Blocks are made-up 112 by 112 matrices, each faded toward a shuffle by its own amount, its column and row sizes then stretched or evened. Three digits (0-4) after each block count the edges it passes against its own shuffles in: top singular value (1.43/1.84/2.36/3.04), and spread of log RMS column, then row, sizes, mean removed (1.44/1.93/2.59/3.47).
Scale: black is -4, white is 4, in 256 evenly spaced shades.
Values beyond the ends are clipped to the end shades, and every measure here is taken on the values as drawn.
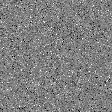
0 0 0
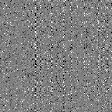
3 3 1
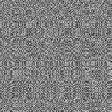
4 1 2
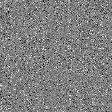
1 2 1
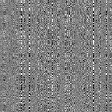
4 4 0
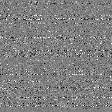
1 0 4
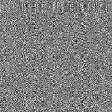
3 2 0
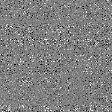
1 2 3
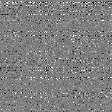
3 2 4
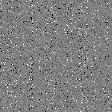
0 2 0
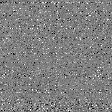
0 0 3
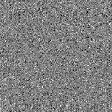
2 1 1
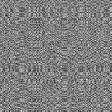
4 3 1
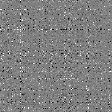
2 3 3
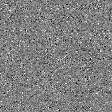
1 0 2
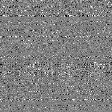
2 0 4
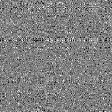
3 1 2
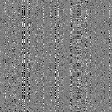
4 4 0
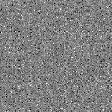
2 1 0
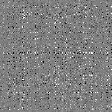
2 3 3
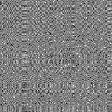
4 2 1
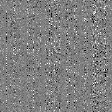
1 4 1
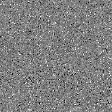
0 2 1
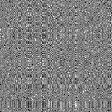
4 3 0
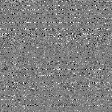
0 1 4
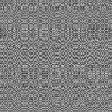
4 1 4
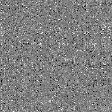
2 2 1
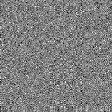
3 1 0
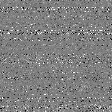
0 0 4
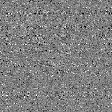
2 0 3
